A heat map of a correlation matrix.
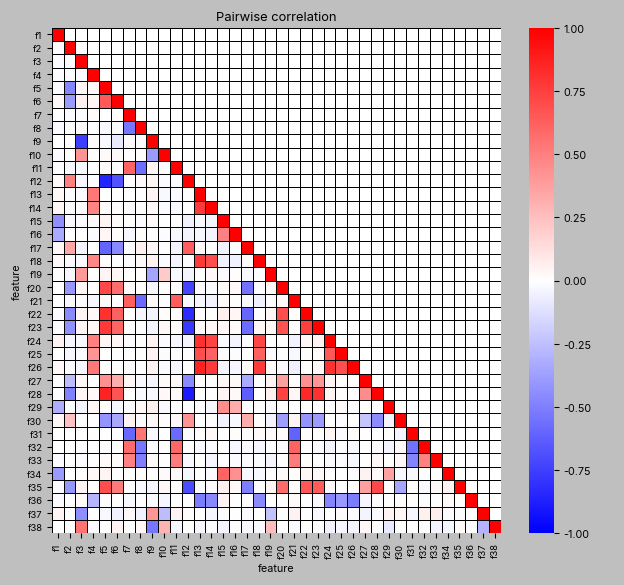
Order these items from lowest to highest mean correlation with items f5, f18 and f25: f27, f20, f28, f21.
f21, f27, f20, f28
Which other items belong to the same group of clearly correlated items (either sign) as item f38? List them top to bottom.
f3, f9, f10, f19, f37
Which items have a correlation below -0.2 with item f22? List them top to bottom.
f2, f12, f17, f30
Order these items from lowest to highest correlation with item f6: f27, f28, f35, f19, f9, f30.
f30, f9, f19, f27, f35, f28
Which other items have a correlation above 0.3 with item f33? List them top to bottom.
f7, f11, f21, f32
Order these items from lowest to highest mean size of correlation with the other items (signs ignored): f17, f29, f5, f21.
f29, f21, f17, f5
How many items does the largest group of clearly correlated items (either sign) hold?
12
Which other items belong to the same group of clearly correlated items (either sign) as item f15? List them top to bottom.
f1, f16, f29, f34
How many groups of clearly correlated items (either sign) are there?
5
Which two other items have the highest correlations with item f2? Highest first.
f12, f17
